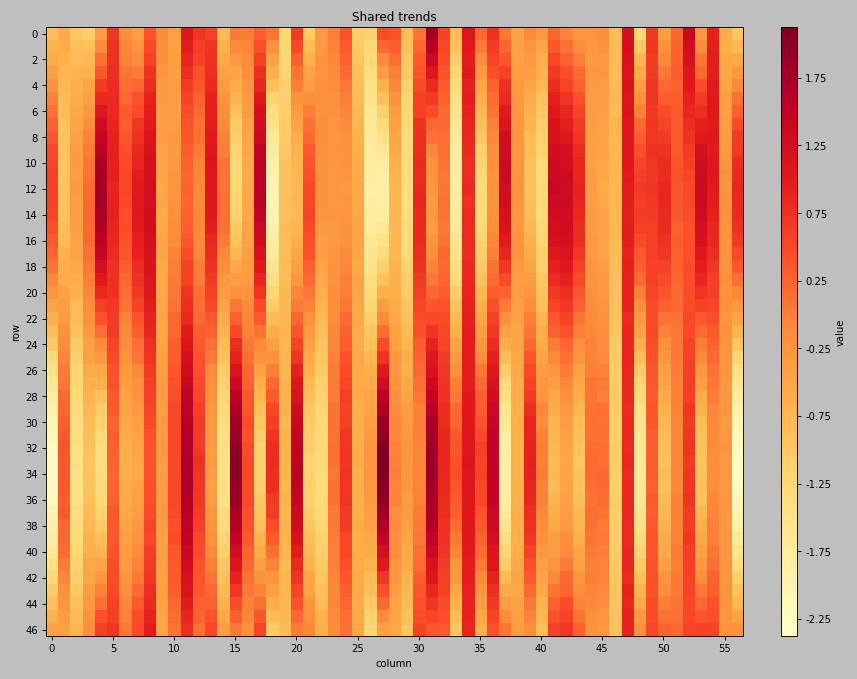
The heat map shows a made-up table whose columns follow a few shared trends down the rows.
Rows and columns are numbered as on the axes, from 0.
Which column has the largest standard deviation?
27
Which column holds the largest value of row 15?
4
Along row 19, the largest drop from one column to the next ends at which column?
18
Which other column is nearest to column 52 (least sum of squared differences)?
49
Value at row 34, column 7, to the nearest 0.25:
-0.5
